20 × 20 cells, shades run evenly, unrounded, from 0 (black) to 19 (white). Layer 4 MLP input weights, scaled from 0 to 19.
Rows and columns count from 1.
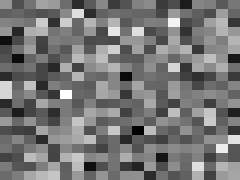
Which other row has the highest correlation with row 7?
13
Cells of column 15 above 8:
13
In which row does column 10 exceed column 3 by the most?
15
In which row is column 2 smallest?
7
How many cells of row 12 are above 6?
16
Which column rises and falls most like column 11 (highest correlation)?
3
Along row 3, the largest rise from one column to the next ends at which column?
6
